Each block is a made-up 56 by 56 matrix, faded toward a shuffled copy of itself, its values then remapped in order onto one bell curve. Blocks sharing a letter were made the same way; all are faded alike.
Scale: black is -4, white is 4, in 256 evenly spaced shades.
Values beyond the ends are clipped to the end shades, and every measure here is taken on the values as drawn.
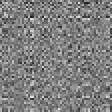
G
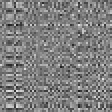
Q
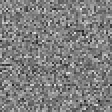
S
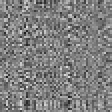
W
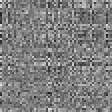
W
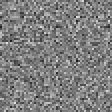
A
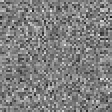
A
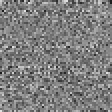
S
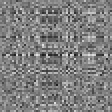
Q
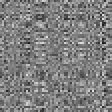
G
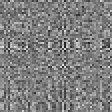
G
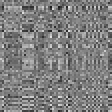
Q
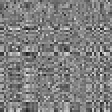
Q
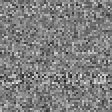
S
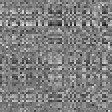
Q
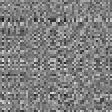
W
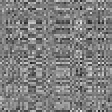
Q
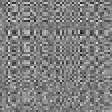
Q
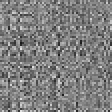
G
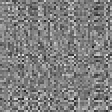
G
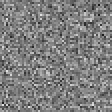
A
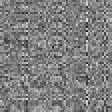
W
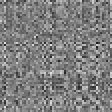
G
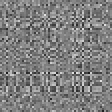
Q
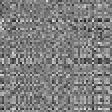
Q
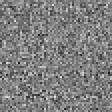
S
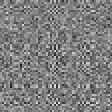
G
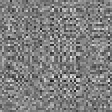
G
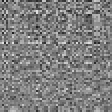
G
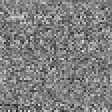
S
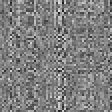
W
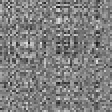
W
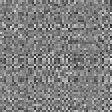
Q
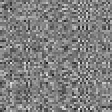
G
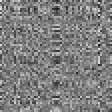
W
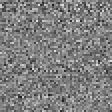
S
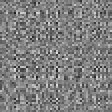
G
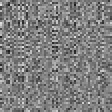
W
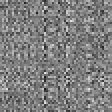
W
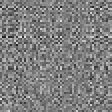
G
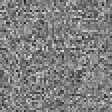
A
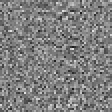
A
